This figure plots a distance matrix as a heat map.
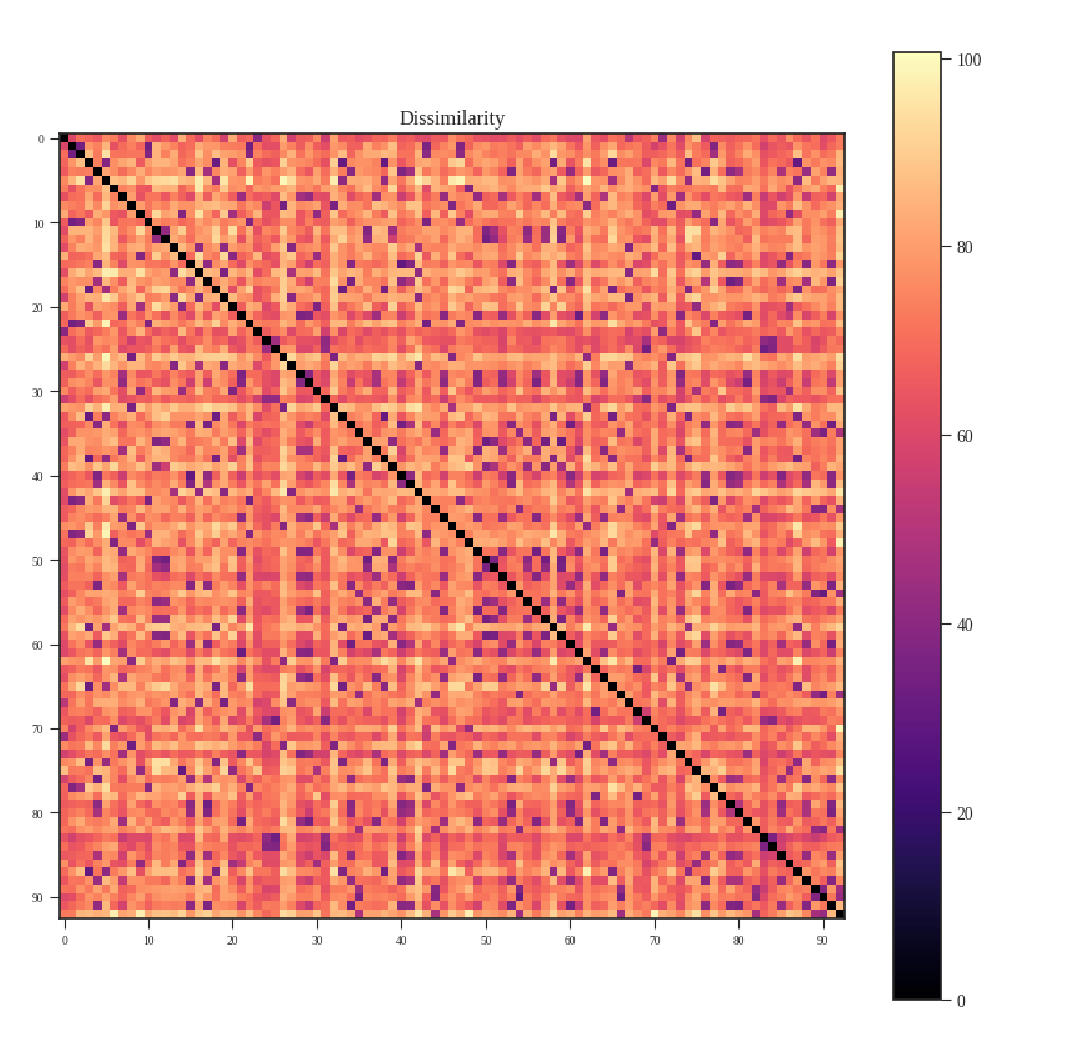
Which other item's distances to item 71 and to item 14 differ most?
75
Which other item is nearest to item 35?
90
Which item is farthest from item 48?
92
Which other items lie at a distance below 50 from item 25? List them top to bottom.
24, 31, 69, 83, 84
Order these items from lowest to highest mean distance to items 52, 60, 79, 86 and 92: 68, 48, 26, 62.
68, 48, 62, 26
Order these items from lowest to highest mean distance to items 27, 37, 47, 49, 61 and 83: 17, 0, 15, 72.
0, 15, 17, 72
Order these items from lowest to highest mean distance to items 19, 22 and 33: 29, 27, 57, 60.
27, 60, 29, 57
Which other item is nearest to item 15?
40
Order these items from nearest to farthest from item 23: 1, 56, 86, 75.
56, 1, 86, 75
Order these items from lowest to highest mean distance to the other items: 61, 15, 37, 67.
61, 15, 37, 67
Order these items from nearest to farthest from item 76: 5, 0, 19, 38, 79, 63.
79, 0, 63, 38, 19, 5
